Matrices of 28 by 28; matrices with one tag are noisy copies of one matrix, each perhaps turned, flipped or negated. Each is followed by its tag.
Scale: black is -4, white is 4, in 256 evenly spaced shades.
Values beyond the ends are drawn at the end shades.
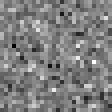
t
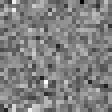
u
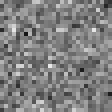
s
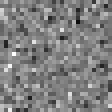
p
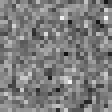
t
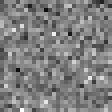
p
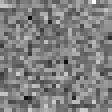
s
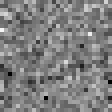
u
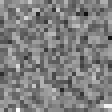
s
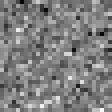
p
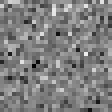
p
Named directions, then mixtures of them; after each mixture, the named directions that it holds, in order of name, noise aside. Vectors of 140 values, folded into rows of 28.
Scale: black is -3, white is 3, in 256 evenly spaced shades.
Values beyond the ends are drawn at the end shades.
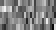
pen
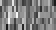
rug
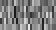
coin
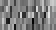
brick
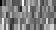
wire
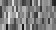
rug.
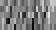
brick.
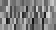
brick, coin.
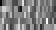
pen, wire.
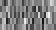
brick, coin.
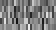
coin.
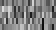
coin, pen.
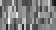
rug.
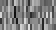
coin.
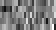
pen.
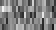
coin, pen.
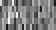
rug.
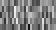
coin.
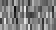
coin.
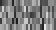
coin, wire.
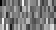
wire.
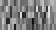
brick.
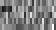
coin, pen.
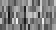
coin, rug.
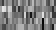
coin, pen.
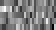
pen.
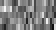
pen.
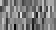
brick, rug.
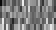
wire.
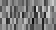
brick, coin.
